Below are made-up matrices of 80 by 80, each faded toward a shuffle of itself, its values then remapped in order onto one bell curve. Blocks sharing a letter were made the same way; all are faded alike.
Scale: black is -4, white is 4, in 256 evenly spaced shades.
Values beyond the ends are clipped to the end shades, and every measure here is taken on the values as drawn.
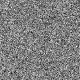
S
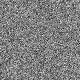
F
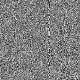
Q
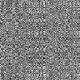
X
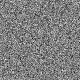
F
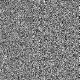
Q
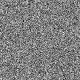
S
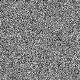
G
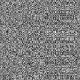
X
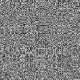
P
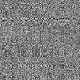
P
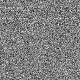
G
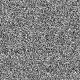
S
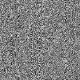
Q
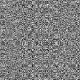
X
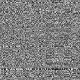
P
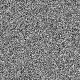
F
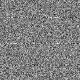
G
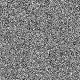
S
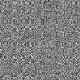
X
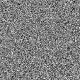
S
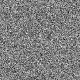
S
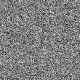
S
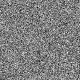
S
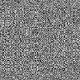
X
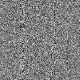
Q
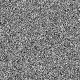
F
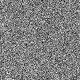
S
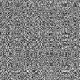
X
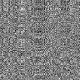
X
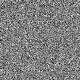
G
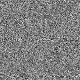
G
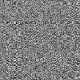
X
